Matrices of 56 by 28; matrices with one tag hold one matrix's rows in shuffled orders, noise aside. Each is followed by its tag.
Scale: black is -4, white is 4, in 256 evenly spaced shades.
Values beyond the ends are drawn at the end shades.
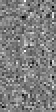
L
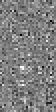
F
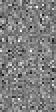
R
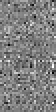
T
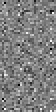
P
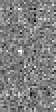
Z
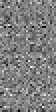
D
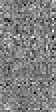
T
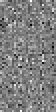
R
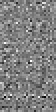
D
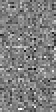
Z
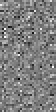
P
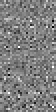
T
